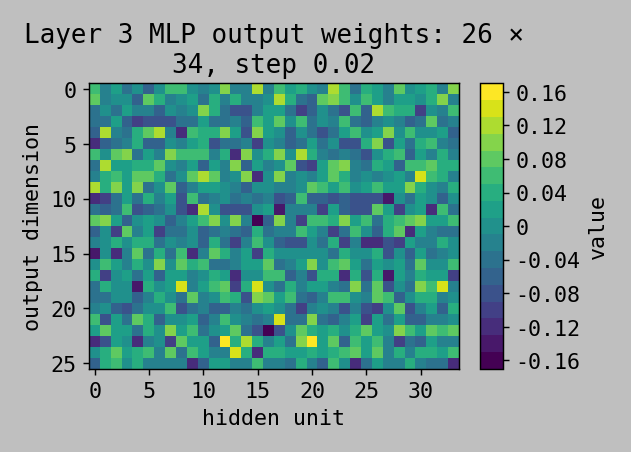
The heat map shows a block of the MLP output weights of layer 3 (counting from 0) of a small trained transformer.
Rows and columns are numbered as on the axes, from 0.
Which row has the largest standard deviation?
23
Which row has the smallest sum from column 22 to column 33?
10
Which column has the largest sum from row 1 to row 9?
17
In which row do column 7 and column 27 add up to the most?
6
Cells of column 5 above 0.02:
10
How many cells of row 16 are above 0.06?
6
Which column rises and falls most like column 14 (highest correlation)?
8
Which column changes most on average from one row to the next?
15
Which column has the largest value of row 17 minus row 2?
30
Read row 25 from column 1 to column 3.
0.04 0.06 0
